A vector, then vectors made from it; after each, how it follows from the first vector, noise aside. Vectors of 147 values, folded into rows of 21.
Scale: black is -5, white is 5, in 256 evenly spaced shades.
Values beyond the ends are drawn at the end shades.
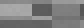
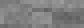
reversed, negated, shrunk.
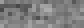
negated, partly zeroed.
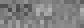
negated, partly zeroed.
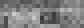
wrapped around.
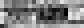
wrapped around, negated, scaled up.
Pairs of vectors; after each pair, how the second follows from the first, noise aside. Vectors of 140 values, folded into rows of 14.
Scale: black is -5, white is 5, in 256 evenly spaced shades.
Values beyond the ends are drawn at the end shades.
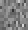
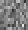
copied.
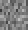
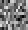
negated, scaled up.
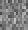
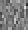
sign-scrambled.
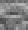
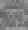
wrapped around, shrunk.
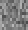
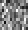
wrapped around, scaled up.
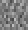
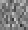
copied.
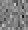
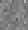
wrapped around, negated, shrunk.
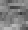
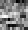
wrapped around, scaled up.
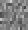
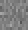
wrapped around, shrunk.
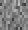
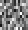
negated, scaled up.
